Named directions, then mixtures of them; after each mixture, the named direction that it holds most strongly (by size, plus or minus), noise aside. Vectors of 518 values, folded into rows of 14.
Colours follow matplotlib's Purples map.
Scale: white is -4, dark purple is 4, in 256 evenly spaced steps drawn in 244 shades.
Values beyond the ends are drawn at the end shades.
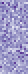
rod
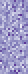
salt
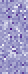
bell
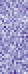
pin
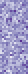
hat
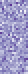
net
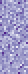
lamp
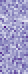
pin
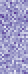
pin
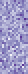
salt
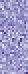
net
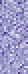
lamp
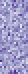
salt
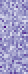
pin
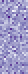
bell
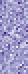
lamp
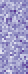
hat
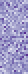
pin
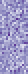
salt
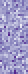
salt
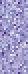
lamp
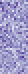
rod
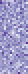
lamp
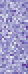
hat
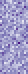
lamp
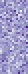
hat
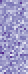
hat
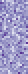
lamp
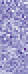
rod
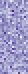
bell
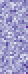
hat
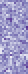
hat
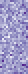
hat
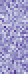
pin
